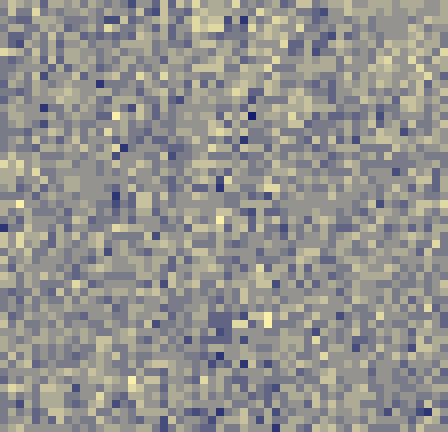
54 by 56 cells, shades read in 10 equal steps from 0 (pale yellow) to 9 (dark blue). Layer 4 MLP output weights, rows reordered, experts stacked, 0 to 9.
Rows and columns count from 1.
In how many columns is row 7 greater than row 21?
18
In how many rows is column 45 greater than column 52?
21
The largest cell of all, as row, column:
15, 32
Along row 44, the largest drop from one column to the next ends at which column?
53
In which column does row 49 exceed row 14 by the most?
35
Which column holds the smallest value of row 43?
40
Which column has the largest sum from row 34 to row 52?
29
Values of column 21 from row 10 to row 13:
1 5 2 3
